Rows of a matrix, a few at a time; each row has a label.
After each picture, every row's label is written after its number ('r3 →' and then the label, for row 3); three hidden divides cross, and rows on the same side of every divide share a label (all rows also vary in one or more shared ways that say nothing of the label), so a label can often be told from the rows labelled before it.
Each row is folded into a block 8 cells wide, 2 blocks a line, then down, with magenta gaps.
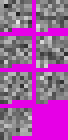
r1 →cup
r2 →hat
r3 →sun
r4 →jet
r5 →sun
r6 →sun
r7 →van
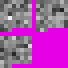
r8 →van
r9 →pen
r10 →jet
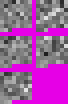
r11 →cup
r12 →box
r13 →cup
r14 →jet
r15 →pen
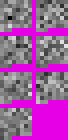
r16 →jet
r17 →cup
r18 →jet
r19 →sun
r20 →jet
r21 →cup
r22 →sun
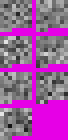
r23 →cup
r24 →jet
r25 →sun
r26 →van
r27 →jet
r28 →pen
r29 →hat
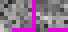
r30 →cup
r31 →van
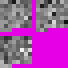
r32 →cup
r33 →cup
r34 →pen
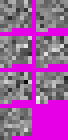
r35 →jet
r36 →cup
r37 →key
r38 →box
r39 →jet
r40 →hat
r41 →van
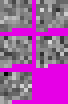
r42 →box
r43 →pen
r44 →jet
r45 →cup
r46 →pen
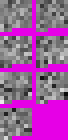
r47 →cup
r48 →cup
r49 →box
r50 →van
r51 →hat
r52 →cup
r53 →cup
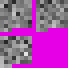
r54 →cup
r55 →cup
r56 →cup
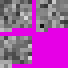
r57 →pen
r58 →cup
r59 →jet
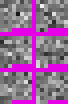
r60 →pen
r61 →sun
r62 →van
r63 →hat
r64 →box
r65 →cup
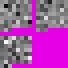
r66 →cup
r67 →box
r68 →sun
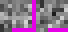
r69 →van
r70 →pen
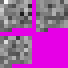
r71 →key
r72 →key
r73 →sun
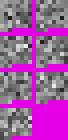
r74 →hat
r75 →sun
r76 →box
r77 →cup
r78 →jet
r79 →key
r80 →sun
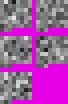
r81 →box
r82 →key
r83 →key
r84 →van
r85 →key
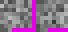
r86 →box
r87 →van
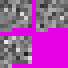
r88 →pen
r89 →cup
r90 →sun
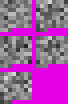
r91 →cup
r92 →sun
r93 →pen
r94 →sun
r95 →sun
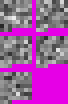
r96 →box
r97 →jet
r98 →jet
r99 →pen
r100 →cup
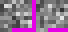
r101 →sun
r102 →pen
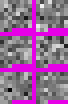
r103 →key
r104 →jet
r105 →van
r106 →box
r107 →hat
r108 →van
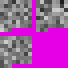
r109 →cup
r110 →box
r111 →sun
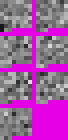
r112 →van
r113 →van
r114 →jet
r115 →cup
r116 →jet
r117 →pen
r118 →key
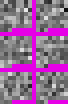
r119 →box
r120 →box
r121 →jet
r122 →hat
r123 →key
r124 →sun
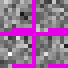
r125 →key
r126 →cup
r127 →box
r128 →box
